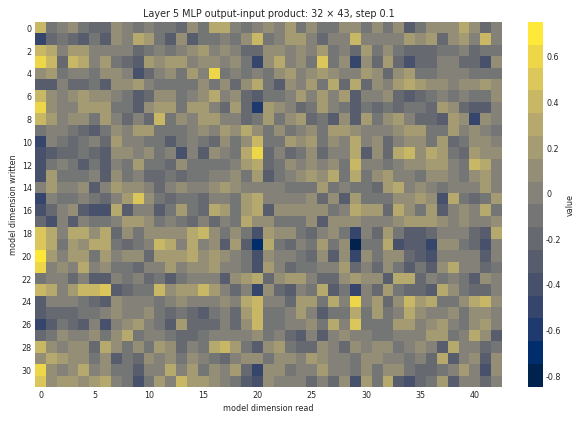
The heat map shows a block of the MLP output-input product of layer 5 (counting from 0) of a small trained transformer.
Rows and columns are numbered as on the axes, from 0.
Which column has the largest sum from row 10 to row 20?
9
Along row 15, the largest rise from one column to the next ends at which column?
38
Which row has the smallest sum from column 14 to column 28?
27
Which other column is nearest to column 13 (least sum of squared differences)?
30
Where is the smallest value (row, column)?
19, 29
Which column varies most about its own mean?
0
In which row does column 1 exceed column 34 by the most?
3
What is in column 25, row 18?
-0.2
